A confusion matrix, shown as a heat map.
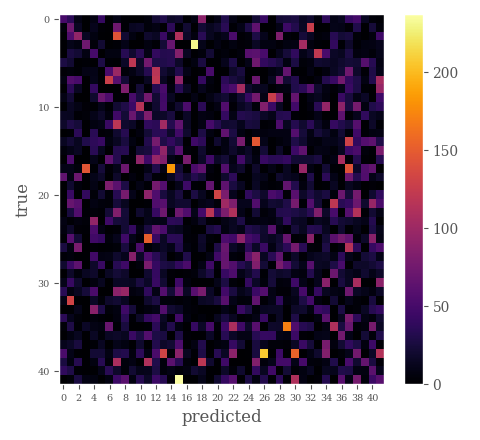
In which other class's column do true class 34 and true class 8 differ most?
23
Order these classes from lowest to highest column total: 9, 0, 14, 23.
0, 9, 23, 14
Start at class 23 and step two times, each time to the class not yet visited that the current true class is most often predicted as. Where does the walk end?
33
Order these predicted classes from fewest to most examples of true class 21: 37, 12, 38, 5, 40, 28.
5, 28, 37, 12, 38, 40
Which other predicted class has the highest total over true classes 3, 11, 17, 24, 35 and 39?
14
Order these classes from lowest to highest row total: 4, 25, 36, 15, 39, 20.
36, 15, 4, 39, 20, 25
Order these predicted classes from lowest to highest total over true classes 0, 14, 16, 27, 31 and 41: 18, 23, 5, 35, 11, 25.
35, 5, 23, 11, 18, 25
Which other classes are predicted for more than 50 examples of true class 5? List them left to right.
9, 11, 25, 39
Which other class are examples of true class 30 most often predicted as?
38
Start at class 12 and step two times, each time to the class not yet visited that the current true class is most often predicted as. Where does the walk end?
6
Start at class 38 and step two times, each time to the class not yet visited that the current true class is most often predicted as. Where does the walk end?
37
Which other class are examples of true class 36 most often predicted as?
11
